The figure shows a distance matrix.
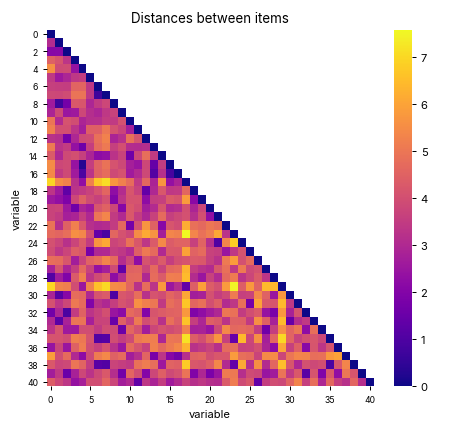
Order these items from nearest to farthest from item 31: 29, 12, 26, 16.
16, 12, 26, 29
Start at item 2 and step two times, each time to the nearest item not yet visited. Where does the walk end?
39
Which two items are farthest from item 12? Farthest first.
23, 22
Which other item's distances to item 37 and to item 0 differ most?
28
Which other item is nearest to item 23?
7
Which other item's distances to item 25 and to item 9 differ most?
34
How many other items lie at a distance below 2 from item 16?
4
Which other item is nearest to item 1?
8
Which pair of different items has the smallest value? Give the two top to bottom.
4, 15
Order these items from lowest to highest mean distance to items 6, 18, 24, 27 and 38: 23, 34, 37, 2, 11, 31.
2, 34, 23, 31, 11, 37
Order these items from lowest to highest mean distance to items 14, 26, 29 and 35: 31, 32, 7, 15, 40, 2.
40, 15, 7, 2, 32, 31
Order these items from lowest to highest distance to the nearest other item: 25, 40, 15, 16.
15, 16, 40, 25
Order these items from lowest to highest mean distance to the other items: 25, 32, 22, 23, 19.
32, 19, 25, 22, 23
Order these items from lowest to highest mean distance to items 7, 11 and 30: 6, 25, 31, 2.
6, 2, 25, 31
